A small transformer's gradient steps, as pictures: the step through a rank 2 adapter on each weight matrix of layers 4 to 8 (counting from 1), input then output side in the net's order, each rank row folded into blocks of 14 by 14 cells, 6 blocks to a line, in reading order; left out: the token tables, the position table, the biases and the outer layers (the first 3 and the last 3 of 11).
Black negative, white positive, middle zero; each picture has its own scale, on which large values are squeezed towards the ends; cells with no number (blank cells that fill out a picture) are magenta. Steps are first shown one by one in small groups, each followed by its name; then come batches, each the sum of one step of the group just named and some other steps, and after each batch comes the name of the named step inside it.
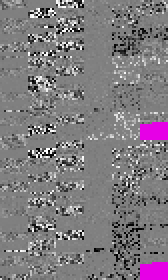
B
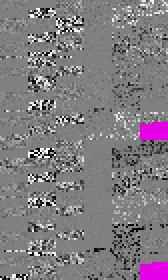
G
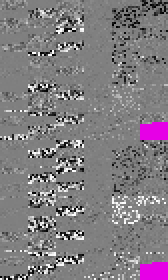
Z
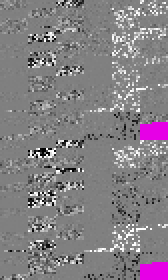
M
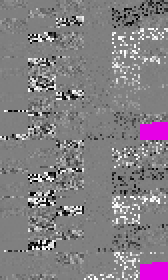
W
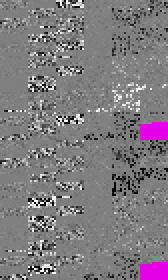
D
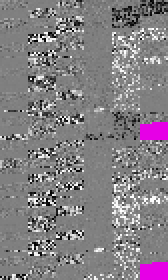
W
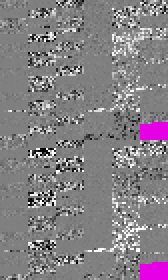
M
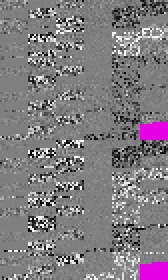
G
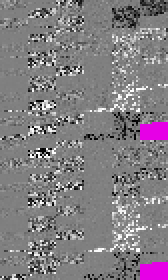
M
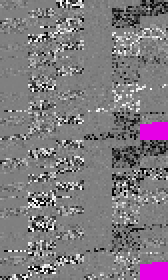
D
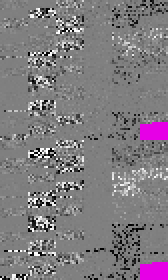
G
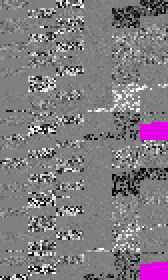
D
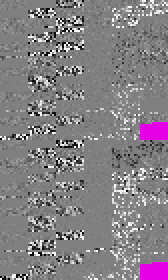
G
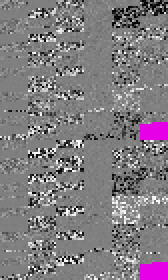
Z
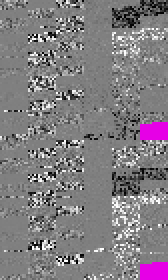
W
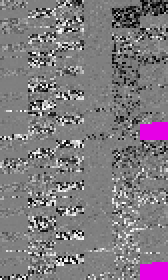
Z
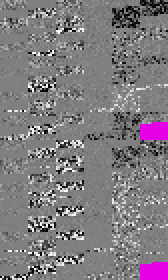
Z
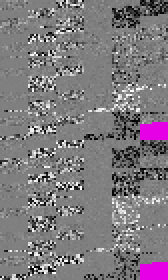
D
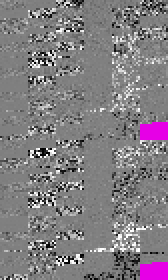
M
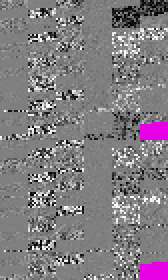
W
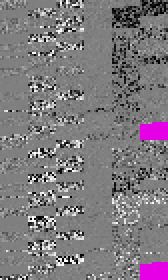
Z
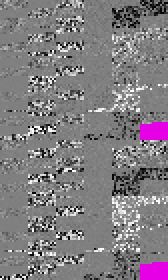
Z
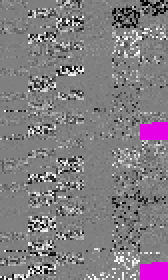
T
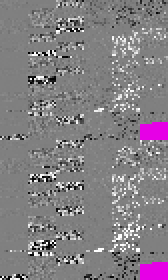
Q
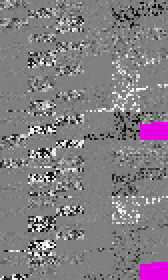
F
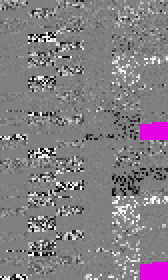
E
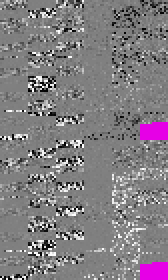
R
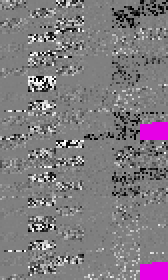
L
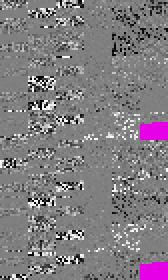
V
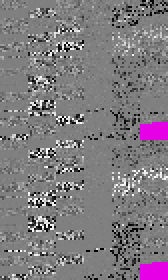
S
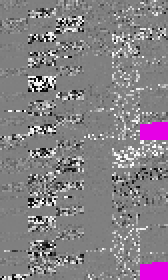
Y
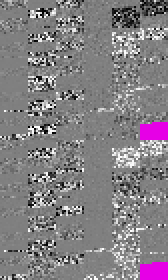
Y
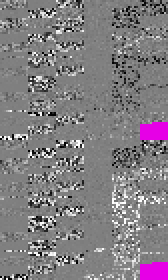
R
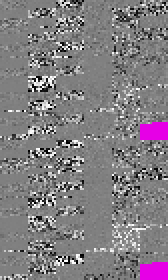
Y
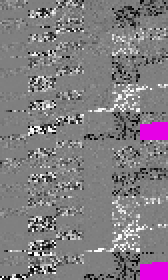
Q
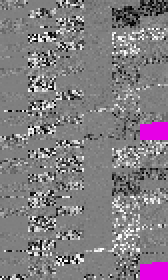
Q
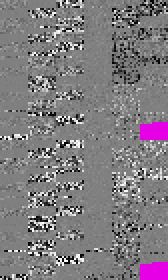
S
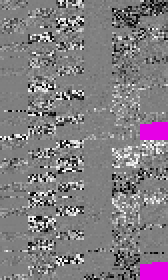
S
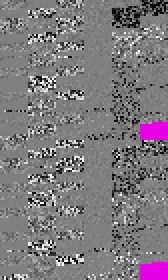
T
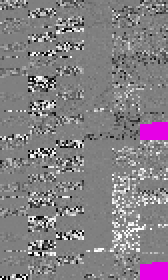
R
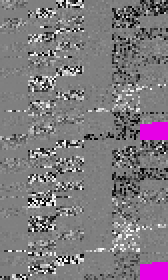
L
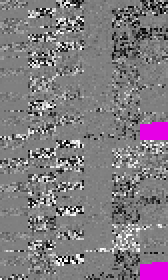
R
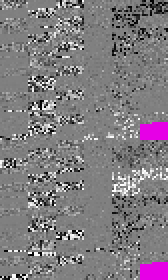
V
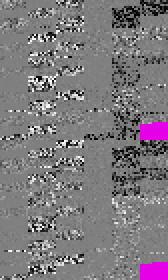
L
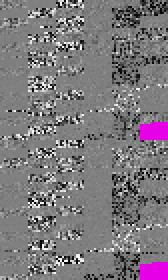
S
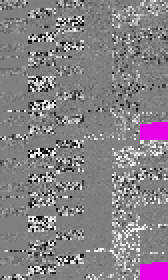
Y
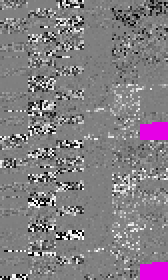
V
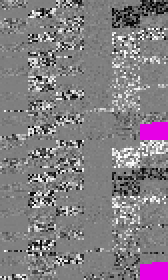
Y
